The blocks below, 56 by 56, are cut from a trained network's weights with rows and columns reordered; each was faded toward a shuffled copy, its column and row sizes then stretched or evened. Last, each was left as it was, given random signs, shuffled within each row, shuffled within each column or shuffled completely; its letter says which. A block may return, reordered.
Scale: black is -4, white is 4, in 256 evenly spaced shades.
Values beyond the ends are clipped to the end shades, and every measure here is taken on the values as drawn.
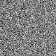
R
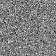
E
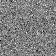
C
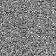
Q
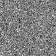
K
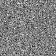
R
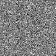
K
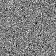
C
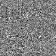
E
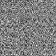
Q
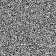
C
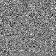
Q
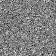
R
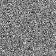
E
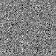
Q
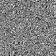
Q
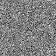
K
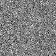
K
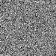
K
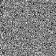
E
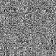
Q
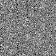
K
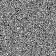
C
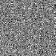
Q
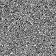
R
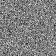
C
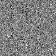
K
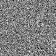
E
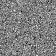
C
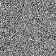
E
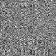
Q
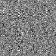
Q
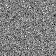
C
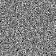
K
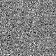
E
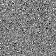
R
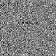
Q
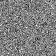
C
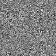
E
